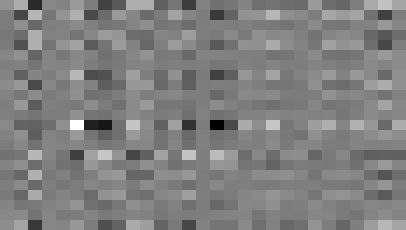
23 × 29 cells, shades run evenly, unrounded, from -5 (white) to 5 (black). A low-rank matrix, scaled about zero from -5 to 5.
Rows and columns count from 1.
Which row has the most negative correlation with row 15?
16
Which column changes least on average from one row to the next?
15
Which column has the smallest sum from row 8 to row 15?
6
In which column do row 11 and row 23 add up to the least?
28
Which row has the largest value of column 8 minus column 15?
13
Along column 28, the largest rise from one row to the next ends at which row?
2
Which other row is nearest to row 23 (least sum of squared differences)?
1
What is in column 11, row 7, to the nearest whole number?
0
